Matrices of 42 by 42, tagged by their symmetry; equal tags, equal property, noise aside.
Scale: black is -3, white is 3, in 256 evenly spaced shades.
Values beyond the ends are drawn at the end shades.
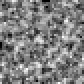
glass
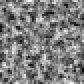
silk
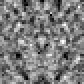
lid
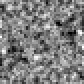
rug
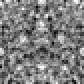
lid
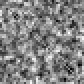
glass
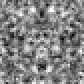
lid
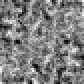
rug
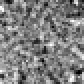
silk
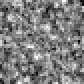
rug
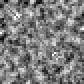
glass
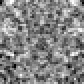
lid
